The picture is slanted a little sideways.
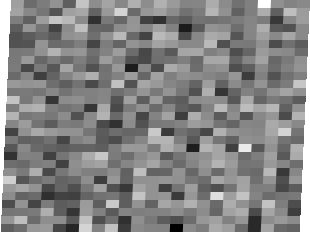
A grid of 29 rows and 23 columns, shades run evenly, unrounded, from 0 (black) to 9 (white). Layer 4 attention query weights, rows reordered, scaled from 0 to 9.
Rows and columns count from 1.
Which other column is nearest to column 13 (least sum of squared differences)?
16
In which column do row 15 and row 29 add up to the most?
7
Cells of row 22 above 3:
21
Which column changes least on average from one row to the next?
20
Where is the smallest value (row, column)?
29, 14
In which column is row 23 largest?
1
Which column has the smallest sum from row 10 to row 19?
9
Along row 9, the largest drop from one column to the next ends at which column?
10
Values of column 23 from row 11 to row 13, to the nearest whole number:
7 5 3
